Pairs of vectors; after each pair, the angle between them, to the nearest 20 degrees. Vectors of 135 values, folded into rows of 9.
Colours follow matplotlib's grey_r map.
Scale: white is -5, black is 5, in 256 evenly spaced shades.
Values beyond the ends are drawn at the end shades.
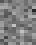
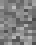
80 degrees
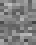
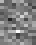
100 degrees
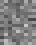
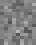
60 degrees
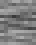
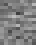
120 degrees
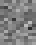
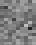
20 degrees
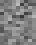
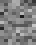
60 degrees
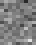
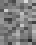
140 degrees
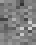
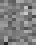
100 degrees
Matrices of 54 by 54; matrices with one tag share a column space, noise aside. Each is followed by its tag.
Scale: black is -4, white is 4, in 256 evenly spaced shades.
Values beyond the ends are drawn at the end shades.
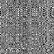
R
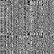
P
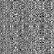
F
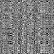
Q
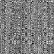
Q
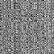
F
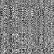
R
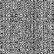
F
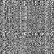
P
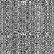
P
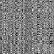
Q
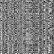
Q
